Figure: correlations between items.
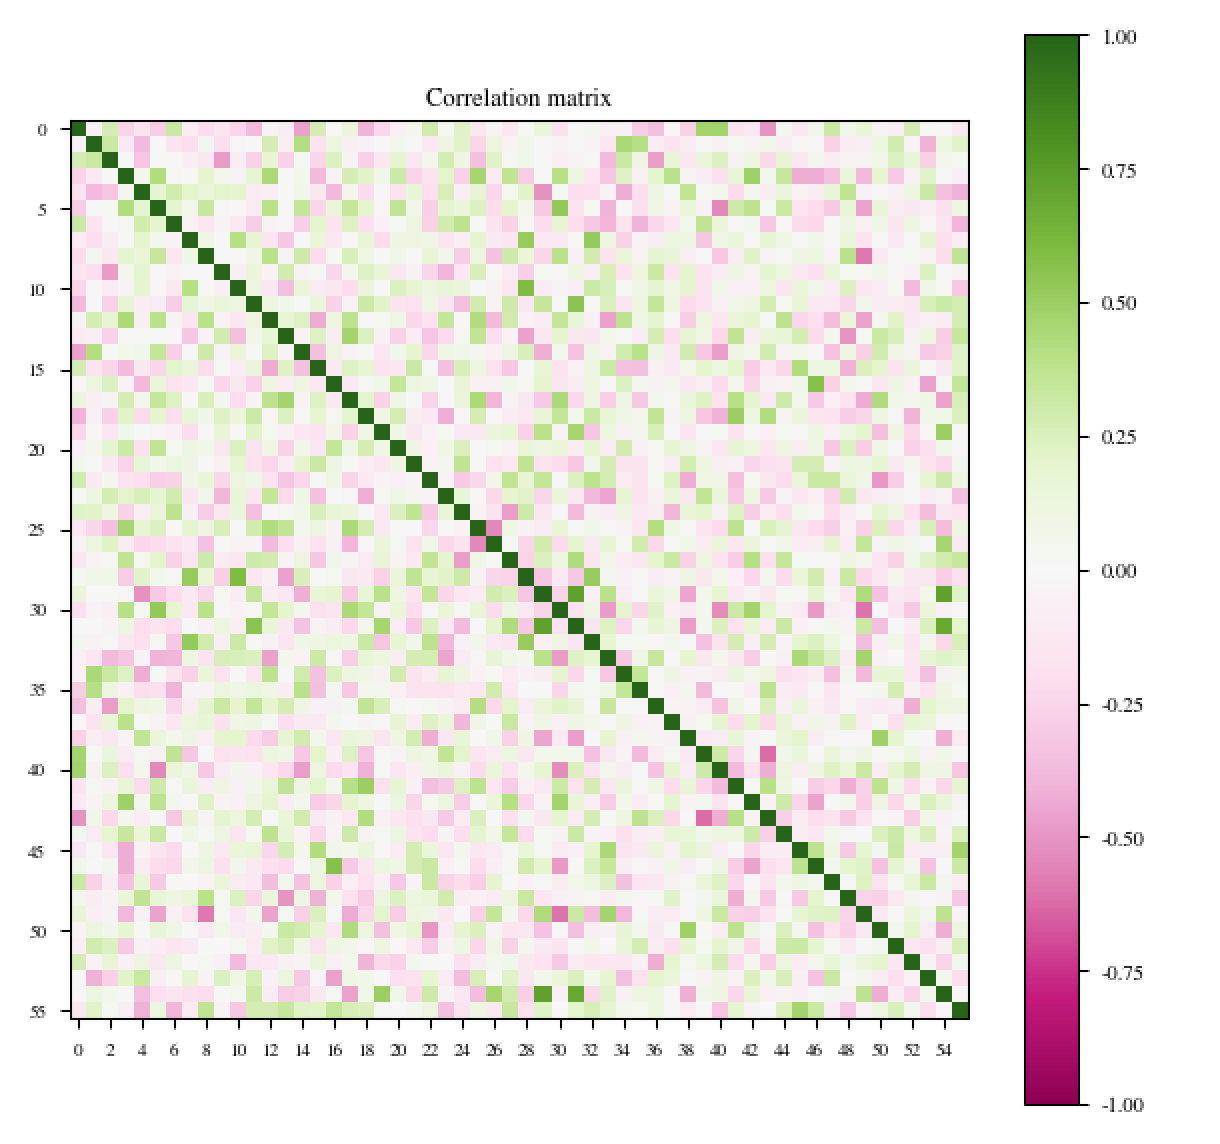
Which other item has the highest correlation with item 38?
50
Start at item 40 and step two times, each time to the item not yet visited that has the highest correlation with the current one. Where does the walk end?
39
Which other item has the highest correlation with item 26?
54
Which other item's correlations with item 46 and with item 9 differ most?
16
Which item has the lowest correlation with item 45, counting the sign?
3
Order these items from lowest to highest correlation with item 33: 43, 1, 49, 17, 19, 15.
17, 1, 43, 19, 15, 49
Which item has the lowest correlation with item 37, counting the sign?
24
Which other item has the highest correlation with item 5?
30
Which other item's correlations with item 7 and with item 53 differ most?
28
